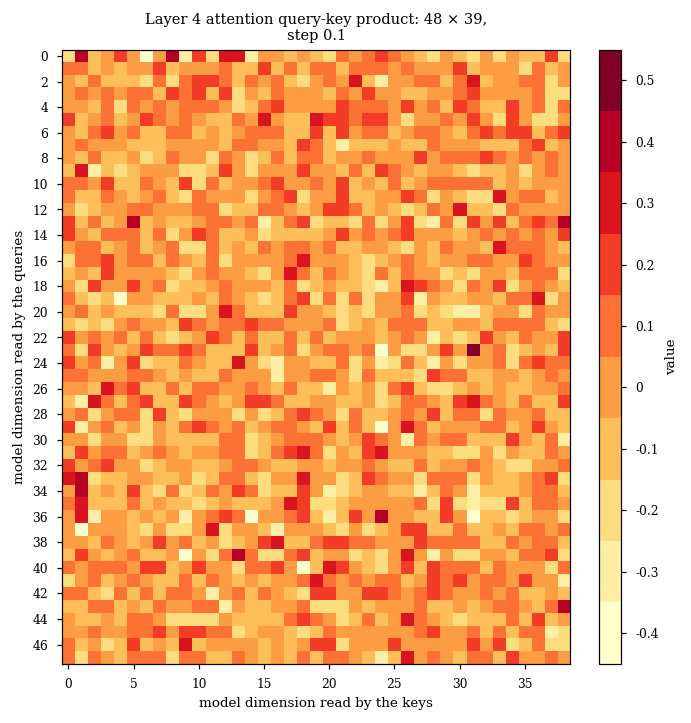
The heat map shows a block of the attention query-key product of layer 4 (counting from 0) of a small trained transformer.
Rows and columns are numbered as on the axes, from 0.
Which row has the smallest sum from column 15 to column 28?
24
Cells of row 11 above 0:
12
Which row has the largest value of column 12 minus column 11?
0
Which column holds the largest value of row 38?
16
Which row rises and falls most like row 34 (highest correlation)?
33
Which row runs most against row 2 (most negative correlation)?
31
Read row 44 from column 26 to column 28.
0.3 0.1 0
